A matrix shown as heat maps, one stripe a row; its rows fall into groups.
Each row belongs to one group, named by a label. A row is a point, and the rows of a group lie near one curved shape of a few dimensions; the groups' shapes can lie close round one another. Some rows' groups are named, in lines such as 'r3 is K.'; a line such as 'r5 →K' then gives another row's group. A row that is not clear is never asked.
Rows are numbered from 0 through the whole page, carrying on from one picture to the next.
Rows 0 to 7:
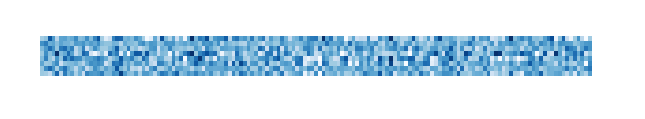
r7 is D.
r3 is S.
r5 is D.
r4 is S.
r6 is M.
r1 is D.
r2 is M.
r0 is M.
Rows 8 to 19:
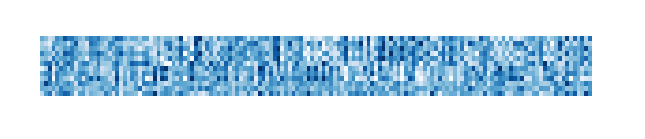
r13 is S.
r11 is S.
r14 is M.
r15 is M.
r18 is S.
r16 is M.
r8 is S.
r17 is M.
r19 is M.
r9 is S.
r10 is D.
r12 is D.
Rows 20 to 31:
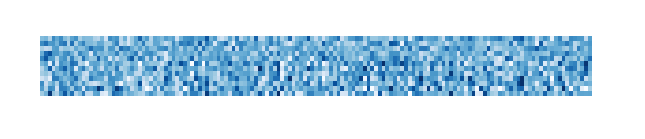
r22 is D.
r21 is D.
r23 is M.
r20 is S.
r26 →M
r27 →D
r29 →S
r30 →M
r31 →M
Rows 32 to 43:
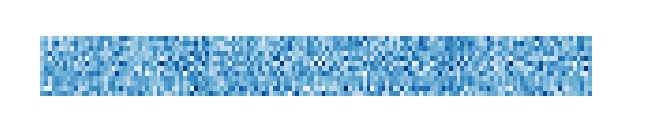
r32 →D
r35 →M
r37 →D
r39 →M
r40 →S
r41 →S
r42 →D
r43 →S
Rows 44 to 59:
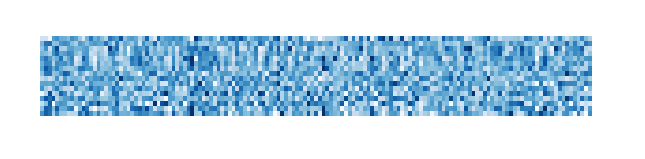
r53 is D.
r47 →S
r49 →S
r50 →D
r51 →M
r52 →D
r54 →D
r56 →M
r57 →M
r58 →S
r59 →D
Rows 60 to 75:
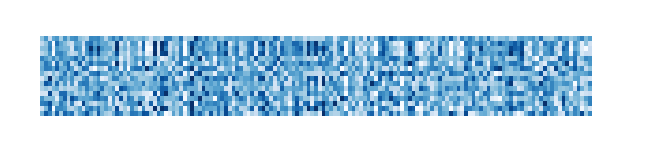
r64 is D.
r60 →S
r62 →M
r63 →M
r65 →M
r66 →S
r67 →S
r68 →M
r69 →D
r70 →D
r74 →M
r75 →S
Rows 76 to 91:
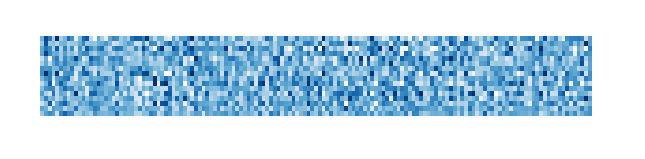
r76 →S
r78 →D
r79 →D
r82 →S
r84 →M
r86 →M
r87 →S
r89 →M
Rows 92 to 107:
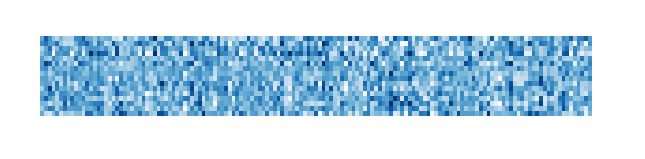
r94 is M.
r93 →D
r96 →D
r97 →D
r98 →D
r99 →S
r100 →S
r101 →D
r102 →M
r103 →M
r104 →D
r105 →S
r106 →M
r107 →D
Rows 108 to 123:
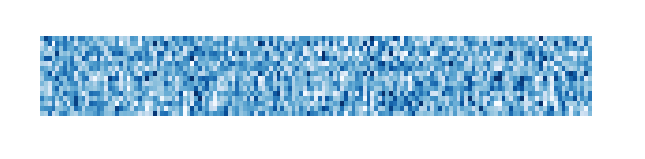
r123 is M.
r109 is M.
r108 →D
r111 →D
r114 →S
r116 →S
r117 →S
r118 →S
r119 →S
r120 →D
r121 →S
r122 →M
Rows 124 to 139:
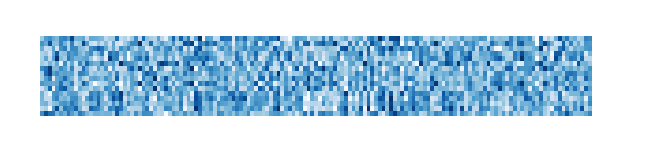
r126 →S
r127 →S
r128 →S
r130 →S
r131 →M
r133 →S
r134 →M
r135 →D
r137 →S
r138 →S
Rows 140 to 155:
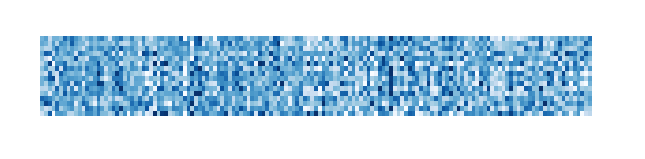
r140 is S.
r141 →D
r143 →M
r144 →D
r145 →M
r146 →S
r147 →M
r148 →M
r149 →M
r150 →D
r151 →S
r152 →S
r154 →D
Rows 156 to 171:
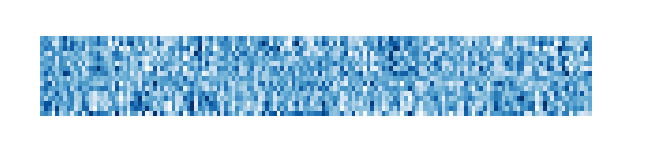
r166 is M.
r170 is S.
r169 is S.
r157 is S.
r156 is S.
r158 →D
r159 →D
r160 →M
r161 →S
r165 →M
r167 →S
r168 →S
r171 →M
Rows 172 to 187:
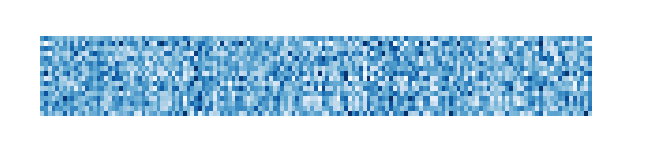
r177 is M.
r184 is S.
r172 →D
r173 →D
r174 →D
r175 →S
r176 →S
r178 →S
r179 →M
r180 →D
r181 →D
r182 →D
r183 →D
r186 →D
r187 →D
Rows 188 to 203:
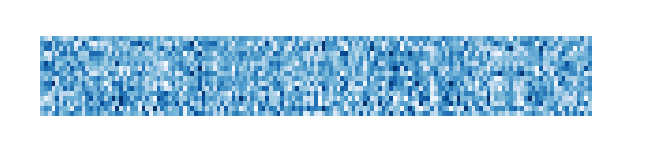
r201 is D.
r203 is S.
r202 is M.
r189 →S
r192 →D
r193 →M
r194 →D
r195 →S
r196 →S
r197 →M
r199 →D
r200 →D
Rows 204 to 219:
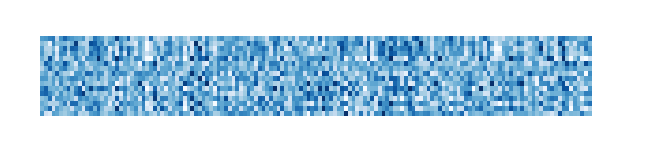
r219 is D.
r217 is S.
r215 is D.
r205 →S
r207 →S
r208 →M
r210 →M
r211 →D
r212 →D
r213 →S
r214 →M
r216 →M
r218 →M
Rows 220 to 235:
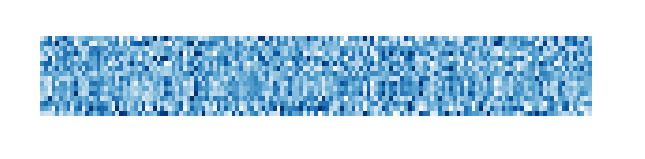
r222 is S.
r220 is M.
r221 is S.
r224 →M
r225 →S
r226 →S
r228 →D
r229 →S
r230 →S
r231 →S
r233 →M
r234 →M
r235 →D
